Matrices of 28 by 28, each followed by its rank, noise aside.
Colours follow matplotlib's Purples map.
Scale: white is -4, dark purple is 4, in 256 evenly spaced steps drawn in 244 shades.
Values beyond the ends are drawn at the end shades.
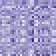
three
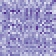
four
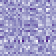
three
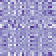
three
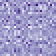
four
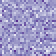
eight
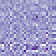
three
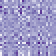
three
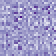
four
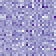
four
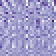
three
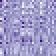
four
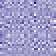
three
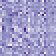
four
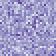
eight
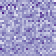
eight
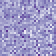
six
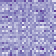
three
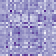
three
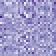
four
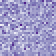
eight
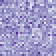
eight
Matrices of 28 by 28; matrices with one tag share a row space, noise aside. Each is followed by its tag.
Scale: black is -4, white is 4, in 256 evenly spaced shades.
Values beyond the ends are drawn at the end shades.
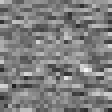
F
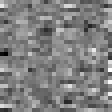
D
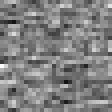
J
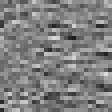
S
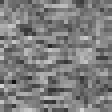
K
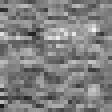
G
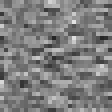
S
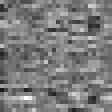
G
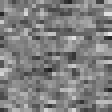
S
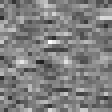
K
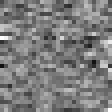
D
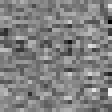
D
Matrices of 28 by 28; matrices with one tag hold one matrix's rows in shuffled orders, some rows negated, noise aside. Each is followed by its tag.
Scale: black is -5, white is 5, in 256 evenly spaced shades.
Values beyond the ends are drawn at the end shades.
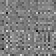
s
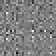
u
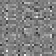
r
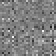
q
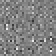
u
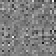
q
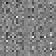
u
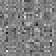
r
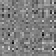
q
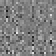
u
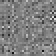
q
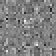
r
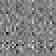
u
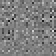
q
